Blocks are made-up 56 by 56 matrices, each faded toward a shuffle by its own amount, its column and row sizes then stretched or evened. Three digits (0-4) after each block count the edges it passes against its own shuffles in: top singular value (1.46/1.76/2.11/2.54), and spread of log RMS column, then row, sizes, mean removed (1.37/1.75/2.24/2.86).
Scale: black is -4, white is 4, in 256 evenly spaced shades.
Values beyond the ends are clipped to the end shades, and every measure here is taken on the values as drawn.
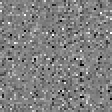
0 2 1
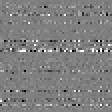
3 0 4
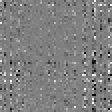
1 4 2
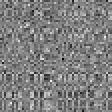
4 1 2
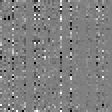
2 4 2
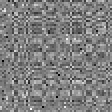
4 1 2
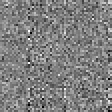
2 2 0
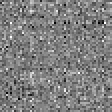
2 3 1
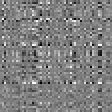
4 4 4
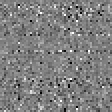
0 2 3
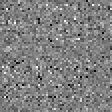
0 1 2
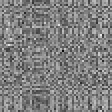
4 1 0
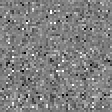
0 1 2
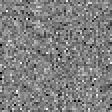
0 0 0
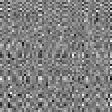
4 3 2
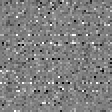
0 0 3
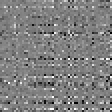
4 3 4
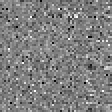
1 1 1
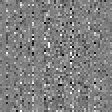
2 4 0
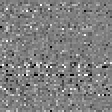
1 1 3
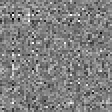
1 2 2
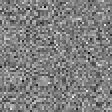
3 0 0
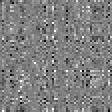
3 3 2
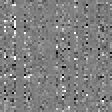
1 4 1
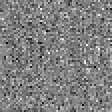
1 0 0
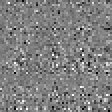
2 2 3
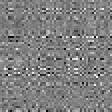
4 1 4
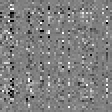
2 4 2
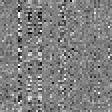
3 4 0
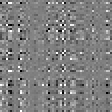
4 4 4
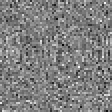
2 1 0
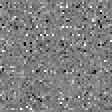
1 1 2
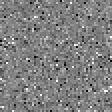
0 0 1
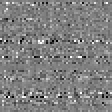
0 0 4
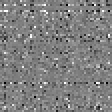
2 2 3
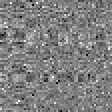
3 0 0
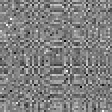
4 1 2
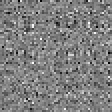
2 1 2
